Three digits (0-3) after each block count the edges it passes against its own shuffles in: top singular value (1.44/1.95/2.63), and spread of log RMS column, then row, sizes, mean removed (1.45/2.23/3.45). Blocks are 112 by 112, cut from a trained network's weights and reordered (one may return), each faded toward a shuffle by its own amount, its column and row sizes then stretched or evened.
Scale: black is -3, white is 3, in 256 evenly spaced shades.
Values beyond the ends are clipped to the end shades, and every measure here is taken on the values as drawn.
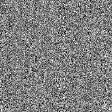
0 2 0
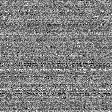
2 0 2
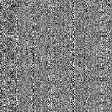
2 3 1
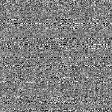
1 1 3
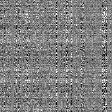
2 3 0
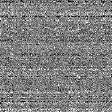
2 2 2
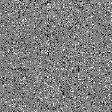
1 2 1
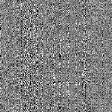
2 3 1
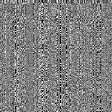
2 3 1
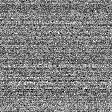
2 0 1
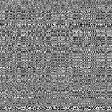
3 0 3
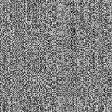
3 2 0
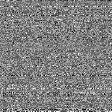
0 1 3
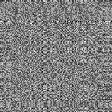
3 1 2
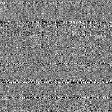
2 1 3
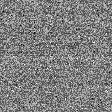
0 1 0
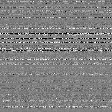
2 0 3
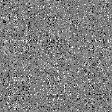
1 2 1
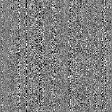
1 3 1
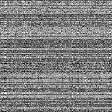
3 2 1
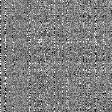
1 3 0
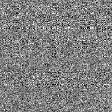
2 1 2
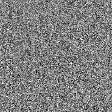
0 1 1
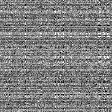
3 2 1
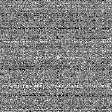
2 2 2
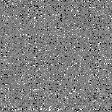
0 2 2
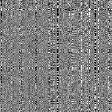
3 3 2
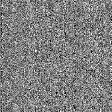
1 2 0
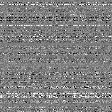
2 1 3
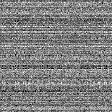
3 1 2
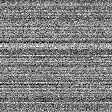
3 0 2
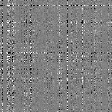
2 3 2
